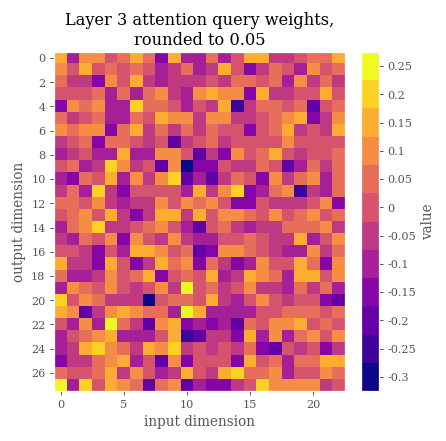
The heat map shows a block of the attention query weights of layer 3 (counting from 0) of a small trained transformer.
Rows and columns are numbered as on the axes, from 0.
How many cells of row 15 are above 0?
7
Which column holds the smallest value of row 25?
8
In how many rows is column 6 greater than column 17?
9
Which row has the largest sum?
13
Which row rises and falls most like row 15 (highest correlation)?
10
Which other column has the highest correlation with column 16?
0
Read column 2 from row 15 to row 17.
0.05 -0.05 -0.05
